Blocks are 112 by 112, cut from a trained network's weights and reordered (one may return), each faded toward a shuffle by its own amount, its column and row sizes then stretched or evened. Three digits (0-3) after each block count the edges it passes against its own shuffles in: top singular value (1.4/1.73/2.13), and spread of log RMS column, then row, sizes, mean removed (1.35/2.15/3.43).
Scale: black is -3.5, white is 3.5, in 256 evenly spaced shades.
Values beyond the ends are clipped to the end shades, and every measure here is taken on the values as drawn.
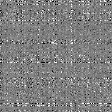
2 2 3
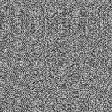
3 0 0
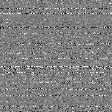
1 0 3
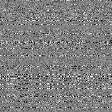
2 0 3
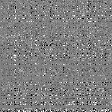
0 2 3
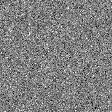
0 0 0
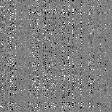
0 3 2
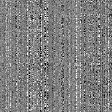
3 3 1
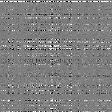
3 2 3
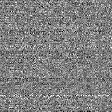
2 1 2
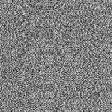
3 0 0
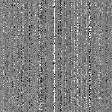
3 3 1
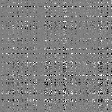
2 3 3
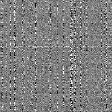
2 3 0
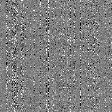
1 3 0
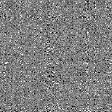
1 2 2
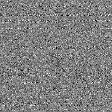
1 0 2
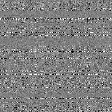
2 1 3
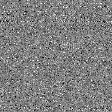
0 0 2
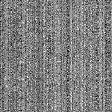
3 2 0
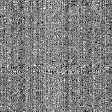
3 0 2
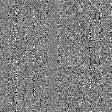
0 3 0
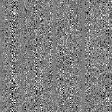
1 3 0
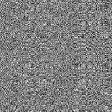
3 1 2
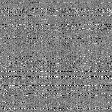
2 0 3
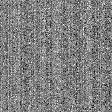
2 1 0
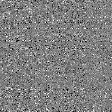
0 2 2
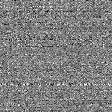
1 0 2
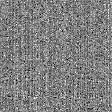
2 1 1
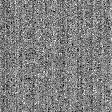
2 0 0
